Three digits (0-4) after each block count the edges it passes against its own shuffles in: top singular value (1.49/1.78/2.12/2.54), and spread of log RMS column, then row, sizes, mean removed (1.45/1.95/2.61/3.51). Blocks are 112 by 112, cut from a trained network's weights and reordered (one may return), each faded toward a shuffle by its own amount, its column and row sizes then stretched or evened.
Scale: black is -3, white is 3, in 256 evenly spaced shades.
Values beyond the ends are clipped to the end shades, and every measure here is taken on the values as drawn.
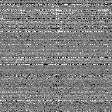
3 1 4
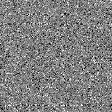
2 1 1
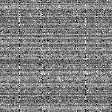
4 3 0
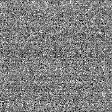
0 2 1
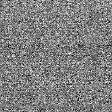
0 2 2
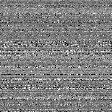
3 0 4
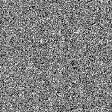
0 0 1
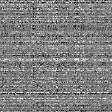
4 3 4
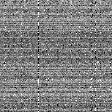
4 3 0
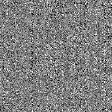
0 3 1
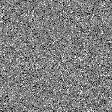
1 1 0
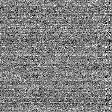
2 2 1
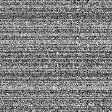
4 1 0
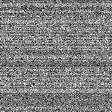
3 0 2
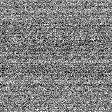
2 0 2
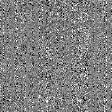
0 4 2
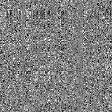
3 3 0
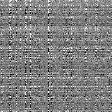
4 4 2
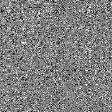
2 2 2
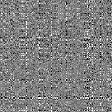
4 4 3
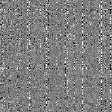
1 4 2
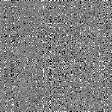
2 4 3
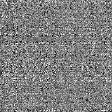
0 3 2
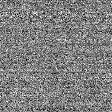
0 0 2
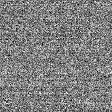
0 0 1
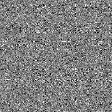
1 2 3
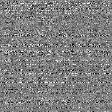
0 2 4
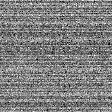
4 1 1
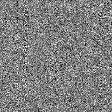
1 2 0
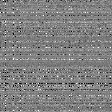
3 2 4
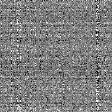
2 4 1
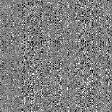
3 4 1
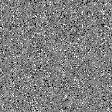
1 2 1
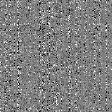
0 4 1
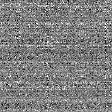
2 2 3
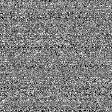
0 0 3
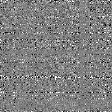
0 3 4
